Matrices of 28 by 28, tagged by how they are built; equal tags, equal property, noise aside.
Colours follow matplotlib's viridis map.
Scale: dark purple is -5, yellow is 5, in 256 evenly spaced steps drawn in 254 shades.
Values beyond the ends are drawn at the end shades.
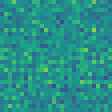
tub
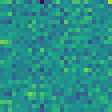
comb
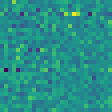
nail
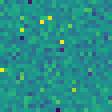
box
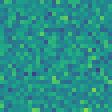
tub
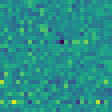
nail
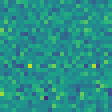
nail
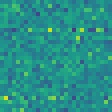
nail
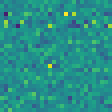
nail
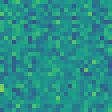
comb
